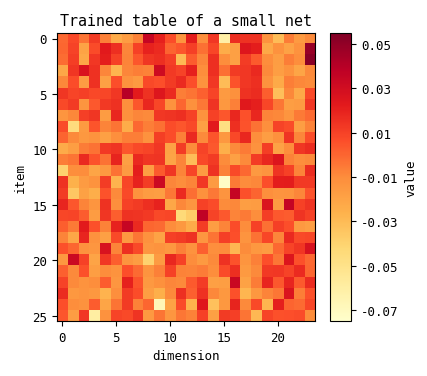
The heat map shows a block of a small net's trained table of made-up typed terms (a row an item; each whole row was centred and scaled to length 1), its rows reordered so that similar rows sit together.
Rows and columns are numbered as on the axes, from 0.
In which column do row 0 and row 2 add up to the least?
15
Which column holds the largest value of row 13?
9
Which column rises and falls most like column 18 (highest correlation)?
3
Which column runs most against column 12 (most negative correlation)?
13
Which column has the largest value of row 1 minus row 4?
23
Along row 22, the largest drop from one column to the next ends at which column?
17
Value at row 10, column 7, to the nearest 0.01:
0.01
